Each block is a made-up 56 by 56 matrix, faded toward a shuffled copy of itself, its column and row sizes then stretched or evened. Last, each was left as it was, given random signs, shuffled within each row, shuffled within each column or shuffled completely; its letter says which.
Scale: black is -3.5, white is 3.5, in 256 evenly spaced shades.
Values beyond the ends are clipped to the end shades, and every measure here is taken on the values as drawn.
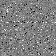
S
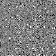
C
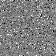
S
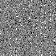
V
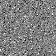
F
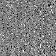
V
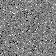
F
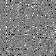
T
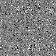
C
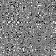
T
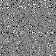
T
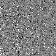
V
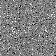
F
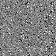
V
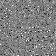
S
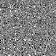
C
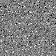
S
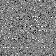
S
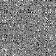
T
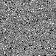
S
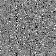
V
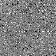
S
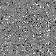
C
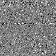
S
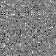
T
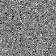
V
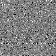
S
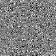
T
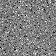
F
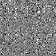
T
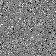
F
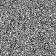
F
